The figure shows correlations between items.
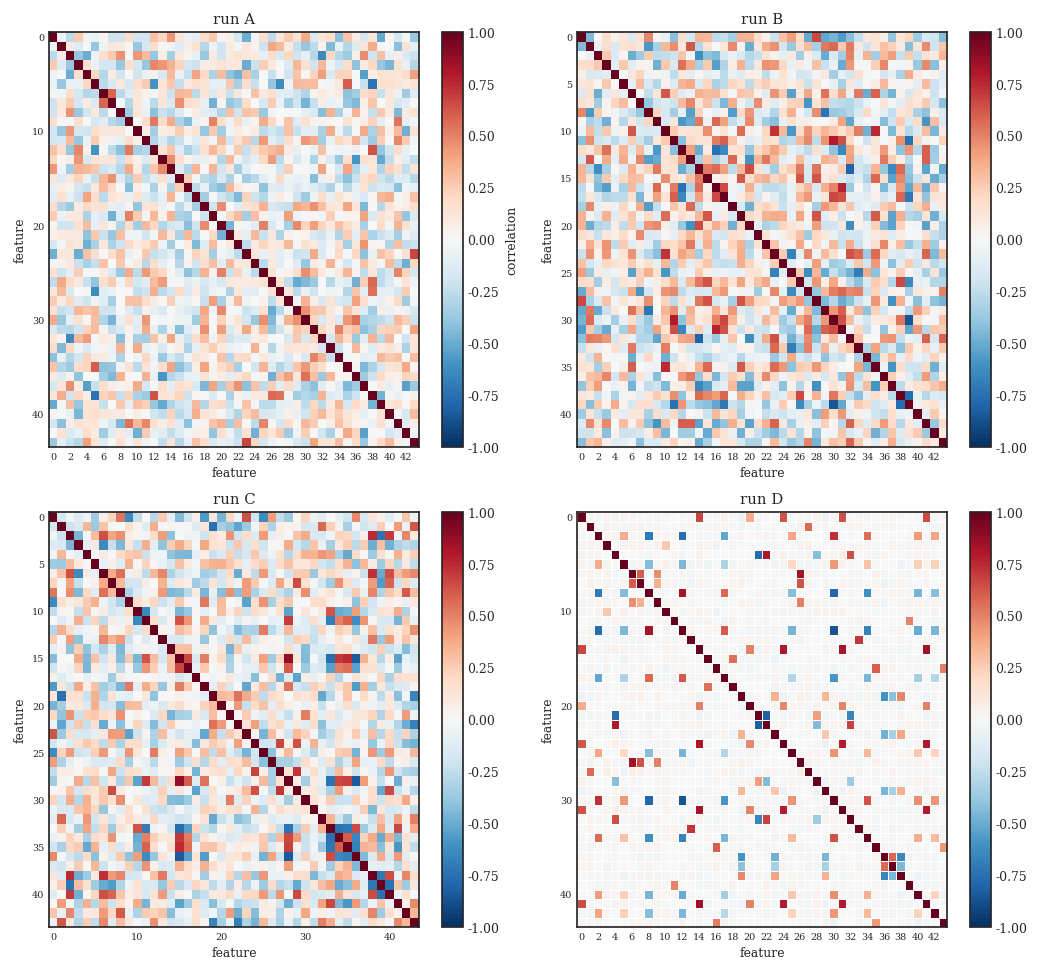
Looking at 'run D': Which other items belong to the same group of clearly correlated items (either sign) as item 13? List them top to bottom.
33
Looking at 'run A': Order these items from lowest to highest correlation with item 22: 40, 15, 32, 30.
40, 32, 15, 30
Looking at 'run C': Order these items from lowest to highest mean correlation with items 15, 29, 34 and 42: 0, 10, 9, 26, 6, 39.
39, 10, 26, 0, 9, 6
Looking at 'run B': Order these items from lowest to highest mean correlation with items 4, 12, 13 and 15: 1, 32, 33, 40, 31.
31, 40, 33, 32, 1
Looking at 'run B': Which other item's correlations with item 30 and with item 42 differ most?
39
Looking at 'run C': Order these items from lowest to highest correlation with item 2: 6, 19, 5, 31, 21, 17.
31, 17, 19, 5, 21, 6
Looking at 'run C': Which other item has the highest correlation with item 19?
22
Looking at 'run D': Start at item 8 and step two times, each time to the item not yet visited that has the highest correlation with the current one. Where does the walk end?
17
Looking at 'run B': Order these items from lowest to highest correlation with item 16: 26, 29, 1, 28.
28, 1, 26, 29
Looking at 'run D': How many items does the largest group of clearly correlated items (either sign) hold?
10
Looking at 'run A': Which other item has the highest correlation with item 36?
30
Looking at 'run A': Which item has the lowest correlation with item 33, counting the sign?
1
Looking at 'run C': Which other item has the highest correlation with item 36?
33
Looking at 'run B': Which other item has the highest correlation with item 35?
10
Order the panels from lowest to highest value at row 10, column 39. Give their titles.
run B, run D, run C, run A
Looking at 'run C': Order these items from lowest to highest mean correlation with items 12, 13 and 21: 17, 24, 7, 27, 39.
39, 24, 27, 17, 7
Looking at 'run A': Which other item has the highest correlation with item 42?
35
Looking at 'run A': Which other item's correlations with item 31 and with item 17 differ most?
18
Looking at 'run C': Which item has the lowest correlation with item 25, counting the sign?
0
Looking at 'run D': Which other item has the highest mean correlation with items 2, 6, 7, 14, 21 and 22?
26
